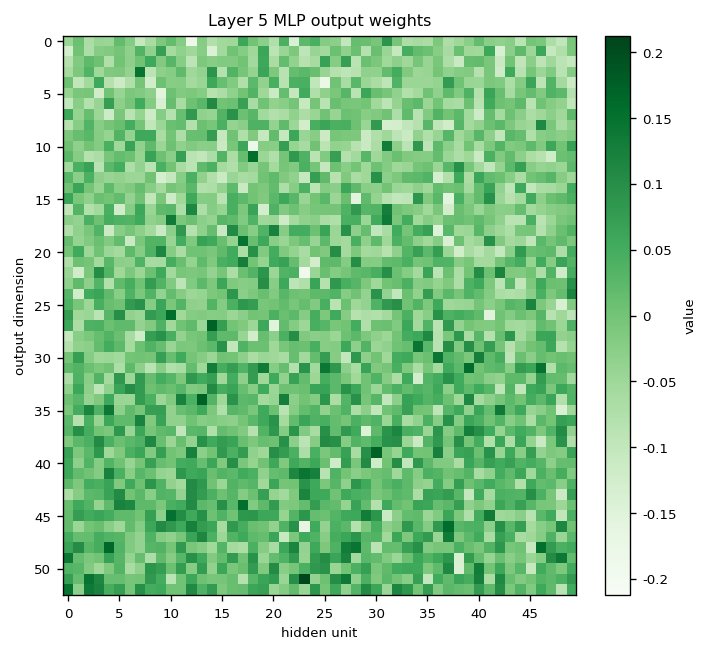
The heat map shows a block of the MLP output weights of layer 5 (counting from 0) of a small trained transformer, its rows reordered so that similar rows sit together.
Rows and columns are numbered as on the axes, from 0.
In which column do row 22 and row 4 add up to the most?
3
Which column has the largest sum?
16
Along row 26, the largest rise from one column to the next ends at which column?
42
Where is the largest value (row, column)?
51, 23
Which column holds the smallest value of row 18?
36
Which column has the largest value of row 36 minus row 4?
25
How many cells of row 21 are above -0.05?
42
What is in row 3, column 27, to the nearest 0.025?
-0.1
